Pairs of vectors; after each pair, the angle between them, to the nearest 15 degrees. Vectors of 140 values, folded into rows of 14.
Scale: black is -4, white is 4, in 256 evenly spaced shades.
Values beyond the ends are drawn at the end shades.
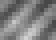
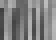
105 degrees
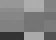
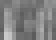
105 degrees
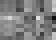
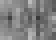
120 degrees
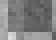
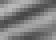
90 degrees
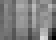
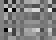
90 degrees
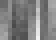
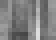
15 degrees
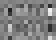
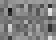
15 degrees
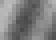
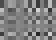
90 degrees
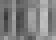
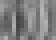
30 degrees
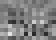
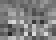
165 degrees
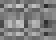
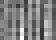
105 degrees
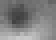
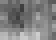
30 degrees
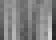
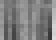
165 degrees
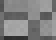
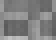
165 degrees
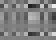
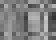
45 degrees
